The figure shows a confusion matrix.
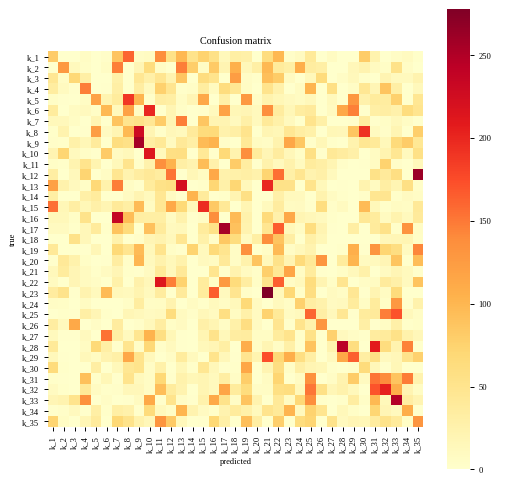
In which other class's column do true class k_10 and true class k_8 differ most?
k_9
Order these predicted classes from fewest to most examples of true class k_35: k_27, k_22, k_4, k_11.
k_4, k_27, k_22, k_11
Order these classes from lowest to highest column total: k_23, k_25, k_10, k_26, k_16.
k_26, k_23, k_10, k_16, k_25
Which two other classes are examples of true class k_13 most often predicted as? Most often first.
k_21, k_7
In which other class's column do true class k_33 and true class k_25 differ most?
k_32
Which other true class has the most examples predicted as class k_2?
k_10
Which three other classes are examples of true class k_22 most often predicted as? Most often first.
k_11, k_12, k_17
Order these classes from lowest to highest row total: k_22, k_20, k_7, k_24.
k_24, k_7, k_20, k_22
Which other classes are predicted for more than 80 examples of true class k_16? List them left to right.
k_7, k_8, k_18, k_23
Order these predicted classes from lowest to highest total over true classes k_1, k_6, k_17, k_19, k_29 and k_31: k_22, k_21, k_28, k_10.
k_28, k_10, k_21, k_22
